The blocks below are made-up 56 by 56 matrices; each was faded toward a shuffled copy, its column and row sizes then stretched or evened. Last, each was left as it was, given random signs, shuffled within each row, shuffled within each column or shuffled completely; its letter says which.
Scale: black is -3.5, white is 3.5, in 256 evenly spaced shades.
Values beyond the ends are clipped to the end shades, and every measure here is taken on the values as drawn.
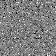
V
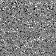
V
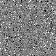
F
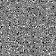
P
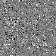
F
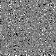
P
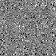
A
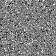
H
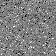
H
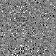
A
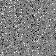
F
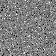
H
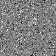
F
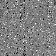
F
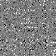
A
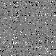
A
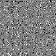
A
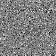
V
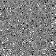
A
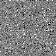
P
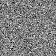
H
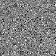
A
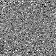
V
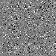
A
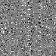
A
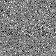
V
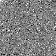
V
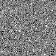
P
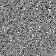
P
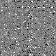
A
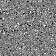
V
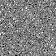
H
